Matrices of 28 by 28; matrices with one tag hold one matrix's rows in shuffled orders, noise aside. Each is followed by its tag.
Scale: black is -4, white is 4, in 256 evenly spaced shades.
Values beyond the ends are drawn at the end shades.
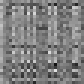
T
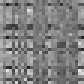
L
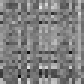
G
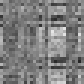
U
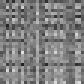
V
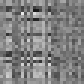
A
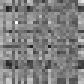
L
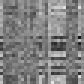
U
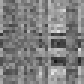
U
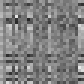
L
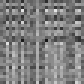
V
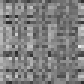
L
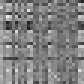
L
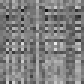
V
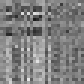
A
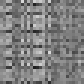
A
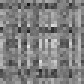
G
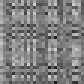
T
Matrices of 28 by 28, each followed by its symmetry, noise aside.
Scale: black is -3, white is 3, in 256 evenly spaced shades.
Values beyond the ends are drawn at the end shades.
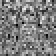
mirrored left to right.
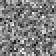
same after a half turn.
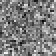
symmetric.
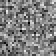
antisymmetric.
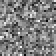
antisymmetric.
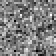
antisymmetric.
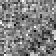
symmetric.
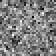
symmetric across the other diagonal.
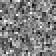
antisymmetric.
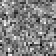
no symmetry.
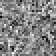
no symmetry.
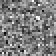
symmetric across the other diagonal.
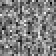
mirrored top to bottom.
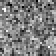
antisymmetric.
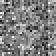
mirrored top to bottom.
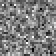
no symmetry.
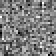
no symmetry.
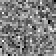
symmetric across the other diagonal.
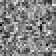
mirrored top to bottom.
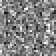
mirrored top to bottom.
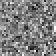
mirrored top to bottom.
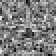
mirrored left to right.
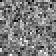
no symmetry.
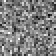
antisymmetric.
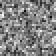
same after a half turn.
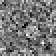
symmetric.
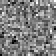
antisymmetric.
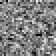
no symmetry.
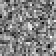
no symmetry.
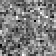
symmetric across the other diagonal.
